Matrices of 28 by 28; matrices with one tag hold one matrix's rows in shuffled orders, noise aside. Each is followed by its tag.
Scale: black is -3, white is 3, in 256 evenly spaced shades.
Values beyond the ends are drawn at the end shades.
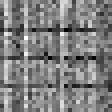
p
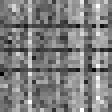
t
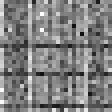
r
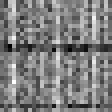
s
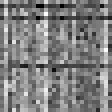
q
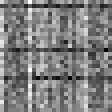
r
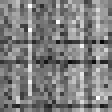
t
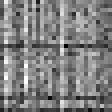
p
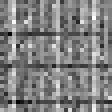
s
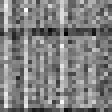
p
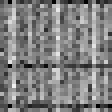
s
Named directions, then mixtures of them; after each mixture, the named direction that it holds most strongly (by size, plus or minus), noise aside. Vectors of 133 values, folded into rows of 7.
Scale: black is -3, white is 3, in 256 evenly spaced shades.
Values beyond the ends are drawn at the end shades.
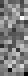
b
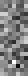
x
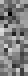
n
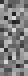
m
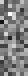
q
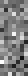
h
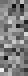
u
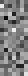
m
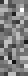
m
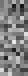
u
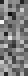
q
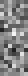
n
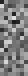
m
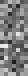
q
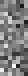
u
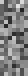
q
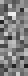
q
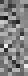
m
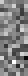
x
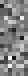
b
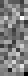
b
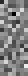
m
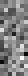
h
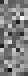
b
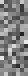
x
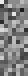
m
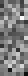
b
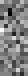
n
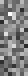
q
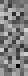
m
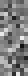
x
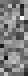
b
